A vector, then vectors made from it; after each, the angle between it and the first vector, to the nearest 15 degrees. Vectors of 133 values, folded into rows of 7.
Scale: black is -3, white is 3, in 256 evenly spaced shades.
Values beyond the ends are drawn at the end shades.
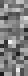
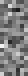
150 degrees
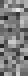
30 degrees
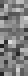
15 degrees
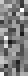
105 degrees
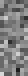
165 degrees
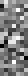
60 degrees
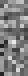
30 degrees
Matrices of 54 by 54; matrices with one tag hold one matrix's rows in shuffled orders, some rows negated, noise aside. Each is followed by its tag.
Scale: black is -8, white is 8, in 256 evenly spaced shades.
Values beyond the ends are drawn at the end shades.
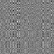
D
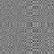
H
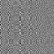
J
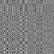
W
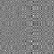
H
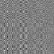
W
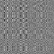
W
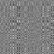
D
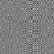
H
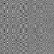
W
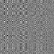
W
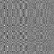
W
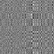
H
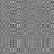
D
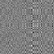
H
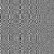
J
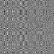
W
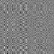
W
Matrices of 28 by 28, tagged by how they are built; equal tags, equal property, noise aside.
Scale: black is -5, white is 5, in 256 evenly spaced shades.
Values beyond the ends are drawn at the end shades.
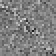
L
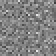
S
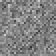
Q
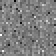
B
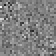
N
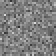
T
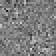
N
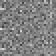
S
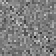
L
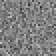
T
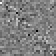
L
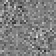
N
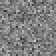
S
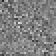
N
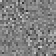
N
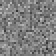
T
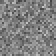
Q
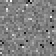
B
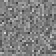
T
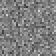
S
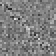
L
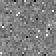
B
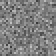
T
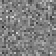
T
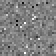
B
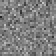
T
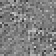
N
